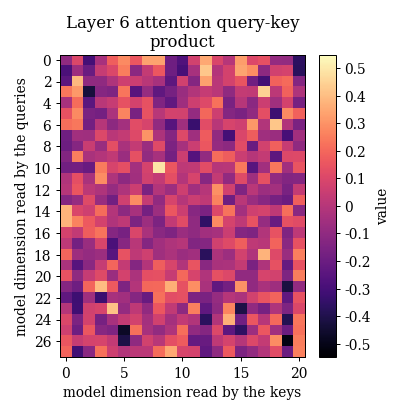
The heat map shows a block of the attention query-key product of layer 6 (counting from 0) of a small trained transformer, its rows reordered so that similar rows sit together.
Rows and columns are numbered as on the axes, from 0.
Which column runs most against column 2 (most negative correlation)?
5
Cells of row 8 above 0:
10
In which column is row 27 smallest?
1
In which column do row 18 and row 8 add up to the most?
17
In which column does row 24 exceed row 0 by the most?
20
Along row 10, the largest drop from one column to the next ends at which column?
16
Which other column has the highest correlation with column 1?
19
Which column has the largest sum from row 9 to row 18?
13
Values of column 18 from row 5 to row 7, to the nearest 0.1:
-0.3 0.4 -0.1
